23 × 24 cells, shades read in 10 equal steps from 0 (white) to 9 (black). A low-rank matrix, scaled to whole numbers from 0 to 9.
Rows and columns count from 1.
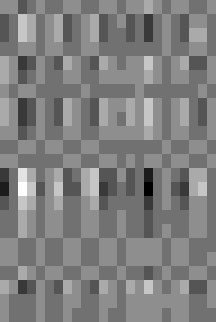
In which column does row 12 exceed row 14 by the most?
3
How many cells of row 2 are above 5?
6
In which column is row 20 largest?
17
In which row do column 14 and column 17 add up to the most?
14
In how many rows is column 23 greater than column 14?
6
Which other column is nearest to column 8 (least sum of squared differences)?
15
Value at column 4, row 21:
6
